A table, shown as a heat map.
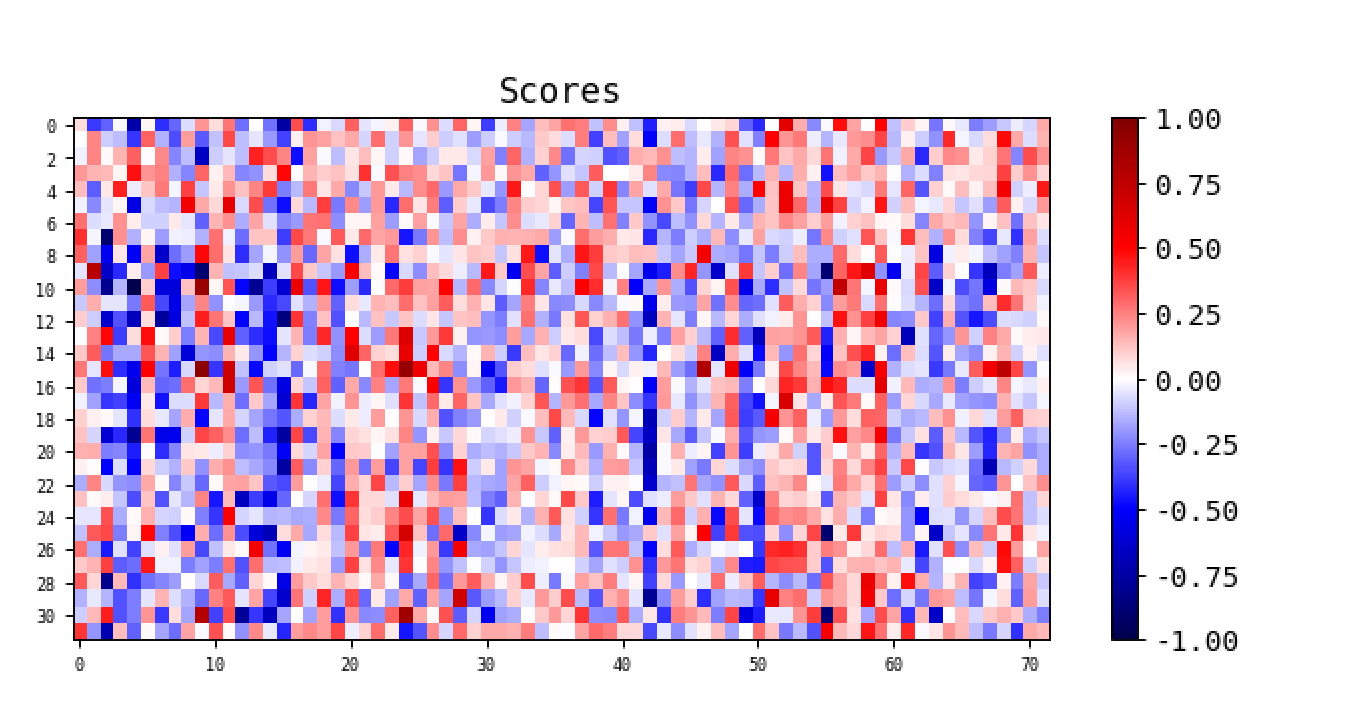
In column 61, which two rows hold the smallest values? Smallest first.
13, 30
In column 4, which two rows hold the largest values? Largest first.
3, 2
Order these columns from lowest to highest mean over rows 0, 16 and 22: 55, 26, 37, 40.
40, 55, 37, 26
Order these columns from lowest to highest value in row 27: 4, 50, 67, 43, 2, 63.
50, 4, 63, 67, 43, 2
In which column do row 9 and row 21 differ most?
55
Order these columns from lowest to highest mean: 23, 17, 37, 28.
17, 23, 28, 37
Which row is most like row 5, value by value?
16
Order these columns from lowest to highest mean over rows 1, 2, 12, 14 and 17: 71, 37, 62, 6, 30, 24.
6, 62, 30, 71, 37, 24
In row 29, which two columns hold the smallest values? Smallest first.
42, 15
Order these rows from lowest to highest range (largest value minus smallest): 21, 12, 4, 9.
4, 21, 12, 9
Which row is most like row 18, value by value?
1
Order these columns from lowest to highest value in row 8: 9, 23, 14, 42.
14, 42, 23, 9
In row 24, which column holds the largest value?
11
